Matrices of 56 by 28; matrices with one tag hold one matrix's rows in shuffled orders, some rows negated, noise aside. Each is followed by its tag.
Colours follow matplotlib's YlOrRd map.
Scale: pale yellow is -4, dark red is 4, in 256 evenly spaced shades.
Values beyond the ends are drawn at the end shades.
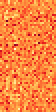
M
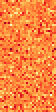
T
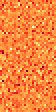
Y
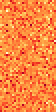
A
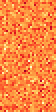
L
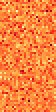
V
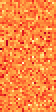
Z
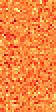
M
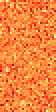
A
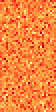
L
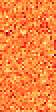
A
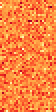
Z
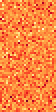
Y
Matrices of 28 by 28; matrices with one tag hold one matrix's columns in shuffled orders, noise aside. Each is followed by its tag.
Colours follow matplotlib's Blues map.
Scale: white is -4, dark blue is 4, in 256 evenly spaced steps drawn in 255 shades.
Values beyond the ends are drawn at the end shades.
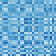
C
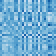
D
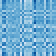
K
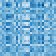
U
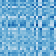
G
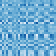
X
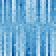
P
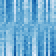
P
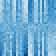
P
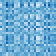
U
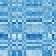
X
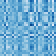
D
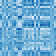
G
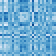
D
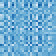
U
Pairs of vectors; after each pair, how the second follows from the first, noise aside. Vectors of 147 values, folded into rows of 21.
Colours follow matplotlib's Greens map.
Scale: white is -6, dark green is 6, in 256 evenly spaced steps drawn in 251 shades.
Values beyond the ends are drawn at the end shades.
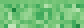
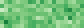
wrapped around.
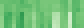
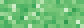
shuffled.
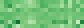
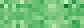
reversed.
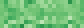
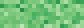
wrapped around.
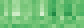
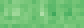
shrunk.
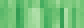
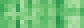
wrapped around.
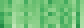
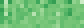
reversed, negated, partly zeroed.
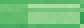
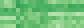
wrapped around.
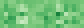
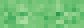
shrunk.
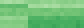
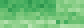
reversed.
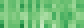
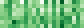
wrapped around, negated, scaled up.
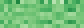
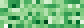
wrapped around, scaled up.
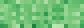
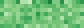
reversed.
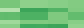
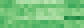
reversed, negated.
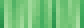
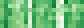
wrapped around, negated, scaled up.
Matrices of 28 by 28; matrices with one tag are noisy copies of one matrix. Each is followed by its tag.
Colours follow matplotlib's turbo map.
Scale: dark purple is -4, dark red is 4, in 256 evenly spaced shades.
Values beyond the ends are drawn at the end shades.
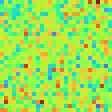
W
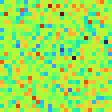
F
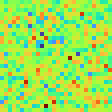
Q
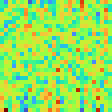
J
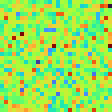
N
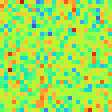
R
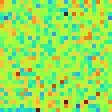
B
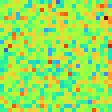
N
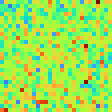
W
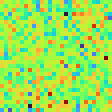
B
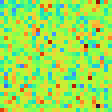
W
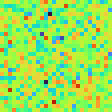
Q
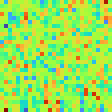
J
